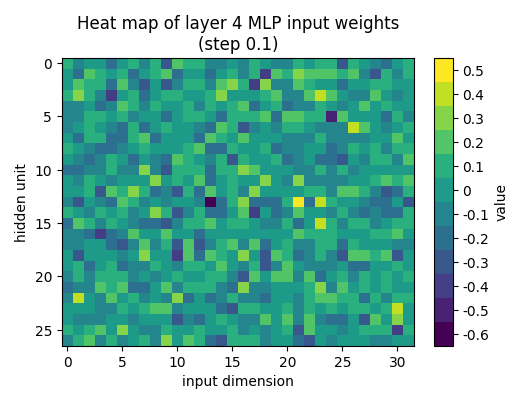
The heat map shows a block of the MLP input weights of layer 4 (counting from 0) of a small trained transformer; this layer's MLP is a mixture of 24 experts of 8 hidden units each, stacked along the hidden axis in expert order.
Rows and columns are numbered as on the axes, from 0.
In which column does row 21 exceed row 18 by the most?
25
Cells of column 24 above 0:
9
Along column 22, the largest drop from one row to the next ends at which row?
26
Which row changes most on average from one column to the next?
18
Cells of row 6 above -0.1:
19
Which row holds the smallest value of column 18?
1
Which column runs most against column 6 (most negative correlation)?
3
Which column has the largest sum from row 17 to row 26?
20
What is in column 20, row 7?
-0.1
